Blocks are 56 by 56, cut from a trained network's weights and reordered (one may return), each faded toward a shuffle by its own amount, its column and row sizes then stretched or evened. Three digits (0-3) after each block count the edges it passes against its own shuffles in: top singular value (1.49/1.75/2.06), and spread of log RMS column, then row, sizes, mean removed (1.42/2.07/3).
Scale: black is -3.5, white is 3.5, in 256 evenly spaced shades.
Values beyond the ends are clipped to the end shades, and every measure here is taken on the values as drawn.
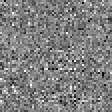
1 1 1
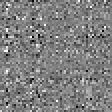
0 2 2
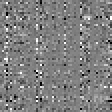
1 3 2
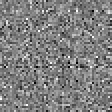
2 1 1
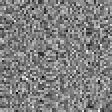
2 0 0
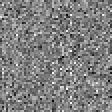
0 1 0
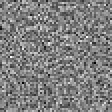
2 0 0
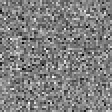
1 0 1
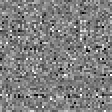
0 1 2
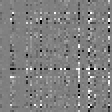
3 3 2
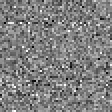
1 0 1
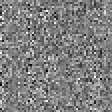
0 2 0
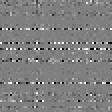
3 1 3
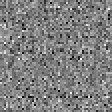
1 1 1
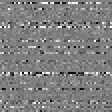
1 0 3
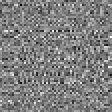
3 0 2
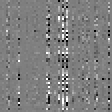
3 3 1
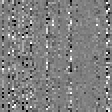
0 3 0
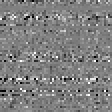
1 1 3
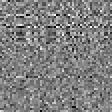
3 0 2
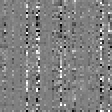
2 3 1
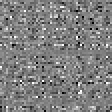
1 2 3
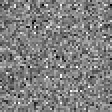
0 0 1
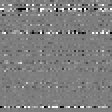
2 0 3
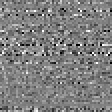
0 0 3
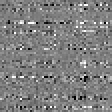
1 1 3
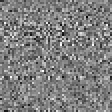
3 0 2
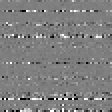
3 0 3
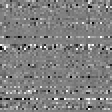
1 1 3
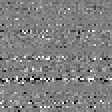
1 0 3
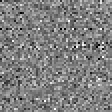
0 0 2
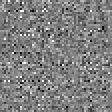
1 1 2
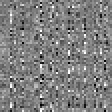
3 3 1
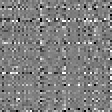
3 2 3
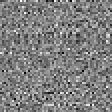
3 0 2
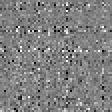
0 2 2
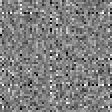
2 2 1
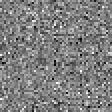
0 1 0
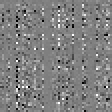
1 3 2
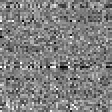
2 0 2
